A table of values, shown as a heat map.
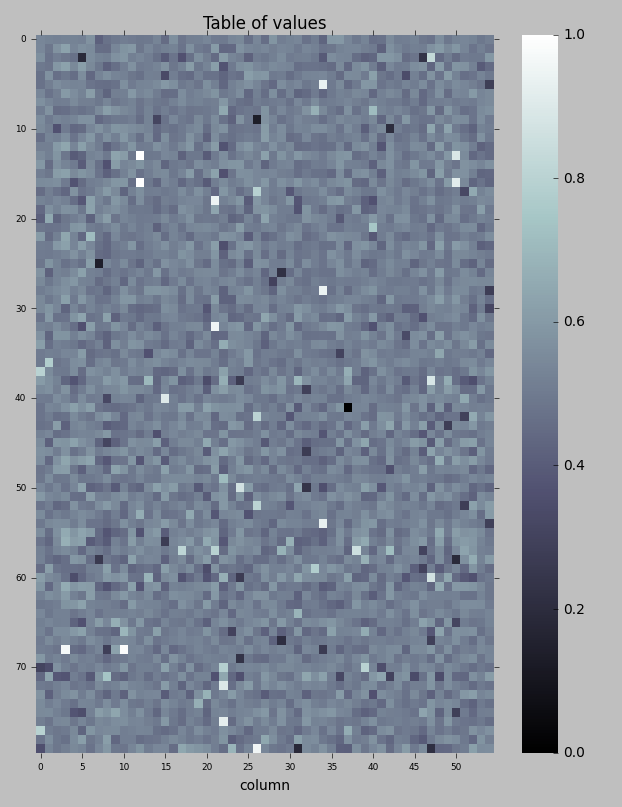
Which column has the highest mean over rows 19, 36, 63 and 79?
26
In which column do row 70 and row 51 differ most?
39
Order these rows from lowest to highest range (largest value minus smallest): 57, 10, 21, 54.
21, 10, 57, 54
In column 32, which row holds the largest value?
71
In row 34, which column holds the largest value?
22
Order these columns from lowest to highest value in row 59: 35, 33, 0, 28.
0, 28, 35, 33
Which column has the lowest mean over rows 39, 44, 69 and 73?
32
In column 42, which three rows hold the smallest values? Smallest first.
10, 71, 48
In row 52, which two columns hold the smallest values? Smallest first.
51, 30
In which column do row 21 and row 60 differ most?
47
